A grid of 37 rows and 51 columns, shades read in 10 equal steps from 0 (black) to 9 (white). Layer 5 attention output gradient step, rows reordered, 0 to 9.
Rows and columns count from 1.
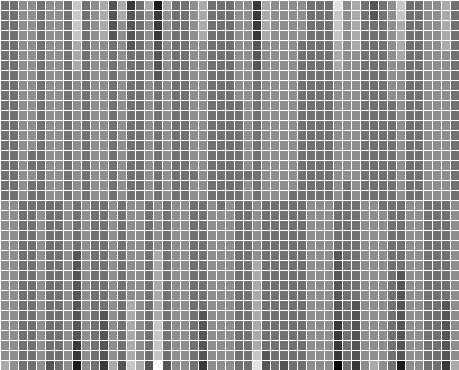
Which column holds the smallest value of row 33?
38
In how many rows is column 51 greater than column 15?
5
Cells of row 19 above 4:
22
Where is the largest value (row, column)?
37, 18
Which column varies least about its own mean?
34
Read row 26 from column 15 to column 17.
5 5 4
